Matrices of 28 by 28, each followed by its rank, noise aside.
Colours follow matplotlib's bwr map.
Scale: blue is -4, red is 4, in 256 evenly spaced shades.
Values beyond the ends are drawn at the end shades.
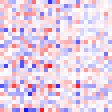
four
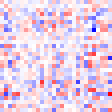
four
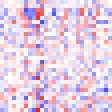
four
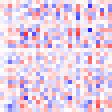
four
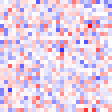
eight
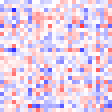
six
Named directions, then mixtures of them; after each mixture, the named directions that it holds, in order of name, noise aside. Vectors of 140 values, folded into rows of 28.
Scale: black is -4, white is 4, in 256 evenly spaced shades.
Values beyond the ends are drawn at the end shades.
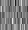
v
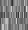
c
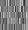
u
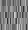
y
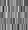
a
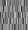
a, u, y.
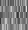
c, v, y.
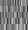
v, y.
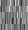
v.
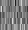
v.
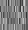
u.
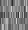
c.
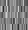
a.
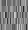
y.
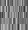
a, c, v.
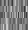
a, c.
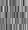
a, u.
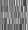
u, v, y.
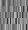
y.
